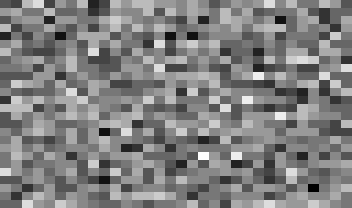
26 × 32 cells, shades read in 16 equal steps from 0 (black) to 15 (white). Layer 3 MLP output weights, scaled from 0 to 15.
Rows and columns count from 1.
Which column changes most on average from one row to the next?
26
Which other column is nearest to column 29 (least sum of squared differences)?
3
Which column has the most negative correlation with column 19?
32
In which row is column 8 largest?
13
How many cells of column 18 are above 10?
3
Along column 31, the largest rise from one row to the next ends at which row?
5
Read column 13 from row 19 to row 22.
3 10 9 10
